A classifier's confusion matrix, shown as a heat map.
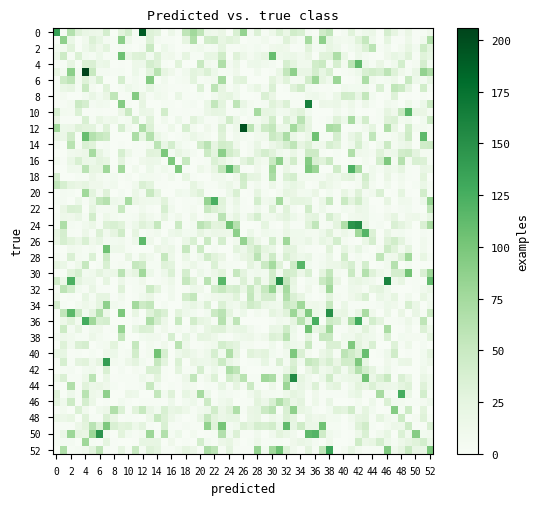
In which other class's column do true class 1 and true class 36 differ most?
4
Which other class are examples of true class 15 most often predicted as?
23
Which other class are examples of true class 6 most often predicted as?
13
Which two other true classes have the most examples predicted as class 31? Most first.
52, 16
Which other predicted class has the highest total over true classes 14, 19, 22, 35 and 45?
2
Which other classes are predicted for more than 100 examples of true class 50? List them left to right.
6, 35, 36
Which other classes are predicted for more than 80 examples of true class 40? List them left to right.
14, 33, 43
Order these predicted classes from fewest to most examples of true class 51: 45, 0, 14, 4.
0, 14, 45, 4
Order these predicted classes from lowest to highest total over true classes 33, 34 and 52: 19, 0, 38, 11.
0, 19, 11, 38
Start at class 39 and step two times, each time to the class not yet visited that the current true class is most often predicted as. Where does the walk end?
7
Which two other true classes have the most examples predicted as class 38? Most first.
35, 52
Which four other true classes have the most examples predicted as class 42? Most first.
24, 36, 4, 41
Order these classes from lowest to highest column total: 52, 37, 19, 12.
19, 37, 12, 52
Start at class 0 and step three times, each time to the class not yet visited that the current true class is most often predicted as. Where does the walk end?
32
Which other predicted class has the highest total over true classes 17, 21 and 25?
42
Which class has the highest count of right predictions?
31
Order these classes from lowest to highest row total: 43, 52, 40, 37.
37, 40, 43, 52
